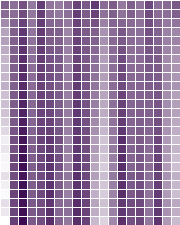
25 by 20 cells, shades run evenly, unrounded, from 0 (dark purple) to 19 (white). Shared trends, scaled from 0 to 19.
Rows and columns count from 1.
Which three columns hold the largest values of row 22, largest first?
1, 12, 20
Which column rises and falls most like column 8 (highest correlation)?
15
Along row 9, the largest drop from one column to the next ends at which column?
2
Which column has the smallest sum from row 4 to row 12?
3
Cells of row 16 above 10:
5
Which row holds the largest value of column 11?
25
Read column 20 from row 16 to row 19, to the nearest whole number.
14 13 14 14
